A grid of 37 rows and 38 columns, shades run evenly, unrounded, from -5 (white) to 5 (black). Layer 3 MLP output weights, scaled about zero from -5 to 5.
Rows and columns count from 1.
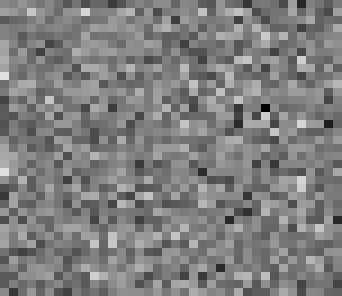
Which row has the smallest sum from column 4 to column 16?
2
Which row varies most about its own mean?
16
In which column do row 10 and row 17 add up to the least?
31
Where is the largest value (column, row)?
30, 14
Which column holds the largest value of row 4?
34
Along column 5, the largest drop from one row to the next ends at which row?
8
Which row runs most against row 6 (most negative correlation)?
24
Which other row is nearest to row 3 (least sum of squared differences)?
33
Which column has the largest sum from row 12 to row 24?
37
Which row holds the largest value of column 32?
1
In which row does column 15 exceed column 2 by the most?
25
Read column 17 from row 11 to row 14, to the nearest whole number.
0 0 0 0
